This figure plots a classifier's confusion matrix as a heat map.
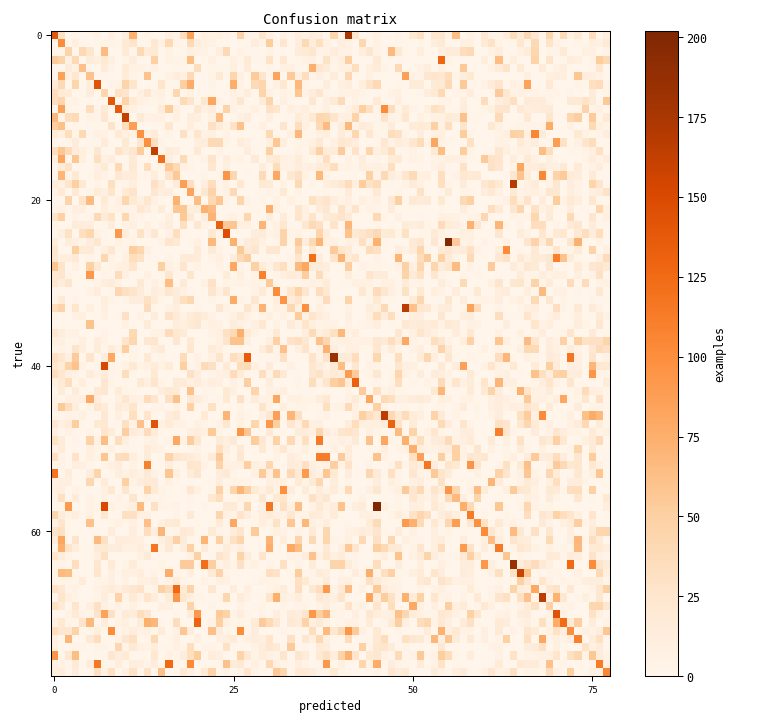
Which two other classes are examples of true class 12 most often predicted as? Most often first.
67, 34
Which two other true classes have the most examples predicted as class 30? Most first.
57, 47
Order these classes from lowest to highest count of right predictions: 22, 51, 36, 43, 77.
36, 43, 22, 51, 77
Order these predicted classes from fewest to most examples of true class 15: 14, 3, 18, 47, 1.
14, 47, 18, 3, 1
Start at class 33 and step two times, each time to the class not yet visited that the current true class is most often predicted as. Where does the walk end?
37
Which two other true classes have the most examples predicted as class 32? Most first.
55, 38
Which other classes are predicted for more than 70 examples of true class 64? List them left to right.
21, 60, 72, 75
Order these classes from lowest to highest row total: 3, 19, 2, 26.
19, 2, 3, 26
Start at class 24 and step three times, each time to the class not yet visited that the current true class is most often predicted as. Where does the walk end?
68
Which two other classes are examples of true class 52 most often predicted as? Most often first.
13, 58
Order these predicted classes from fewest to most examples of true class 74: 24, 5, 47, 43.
5, 47, 24, 43
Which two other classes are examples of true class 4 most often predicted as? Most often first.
36, 57
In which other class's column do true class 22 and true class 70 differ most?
20
